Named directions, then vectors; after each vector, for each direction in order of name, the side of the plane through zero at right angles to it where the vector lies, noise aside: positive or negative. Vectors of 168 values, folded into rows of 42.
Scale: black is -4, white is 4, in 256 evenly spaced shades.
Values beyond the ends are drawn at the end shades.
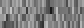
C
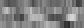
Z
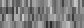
negative, negative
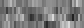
negative, negative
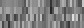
positive, positive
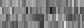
positive, negative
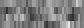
negative, negative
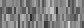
negative, negative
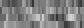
negative, positive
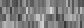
negative, positive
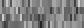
positive, negative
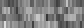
negative, positive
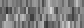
negative, negative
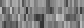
positive, negative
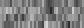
positive, positive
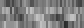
negative, positive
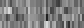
positive, positive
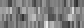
positive, positive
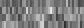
negative, positive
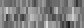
positive, positive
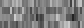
positive, negative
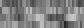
negative, positive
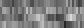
negative, positive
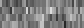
negative, positive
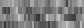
positive, negative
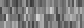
negative, positive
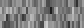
positive, positive
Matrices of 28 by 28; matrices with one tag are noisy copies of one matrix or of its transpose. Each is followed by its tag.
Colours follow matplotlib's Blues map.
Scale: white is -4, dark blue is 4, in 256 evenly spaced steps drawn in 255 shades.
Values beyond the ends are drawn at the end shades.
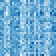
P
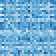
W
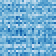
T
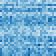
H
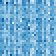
W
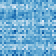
P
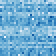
H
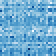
H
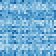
P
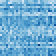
H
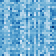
P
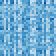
W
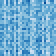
W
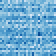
T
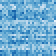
P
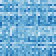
H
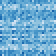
P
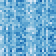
H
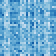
P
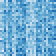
H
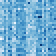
H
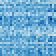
H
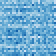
T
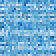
W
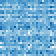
W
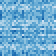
P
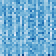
T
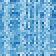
P
